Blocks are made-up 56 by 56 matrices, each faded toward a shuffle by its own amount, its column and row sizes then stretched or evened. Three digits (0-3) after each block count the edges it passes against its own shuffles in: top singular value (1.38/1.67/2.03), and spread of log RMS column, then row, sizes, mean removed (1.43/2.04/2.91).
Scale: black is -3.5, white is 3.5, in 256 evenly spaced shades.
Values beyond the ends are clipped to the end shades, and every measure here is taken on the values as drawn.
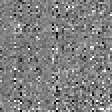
1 2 2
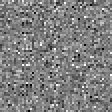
2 1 0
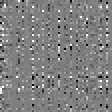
3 3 2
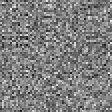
3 1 0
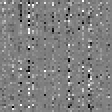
1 3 1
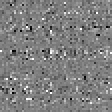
1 1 2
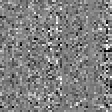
0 3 1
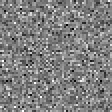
2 0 1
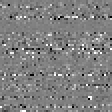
1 0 3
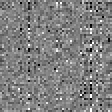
3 2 1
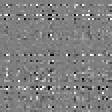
2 2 3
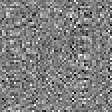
3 1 0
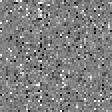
0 2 0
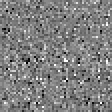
2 1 1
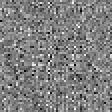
3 1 1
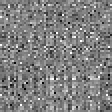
3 0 1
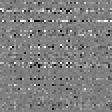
1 1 3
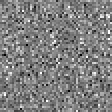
3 0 1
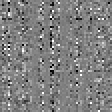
0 3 1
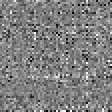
2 1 2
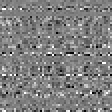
3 0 3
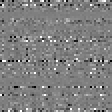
1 1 3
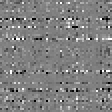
2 2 3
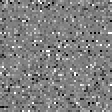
0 0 2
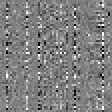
3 3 1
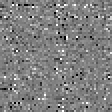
0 1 2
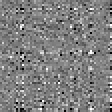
3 2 1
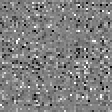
2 1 1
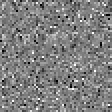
2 1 0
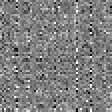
3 2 0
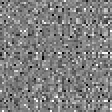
3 0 1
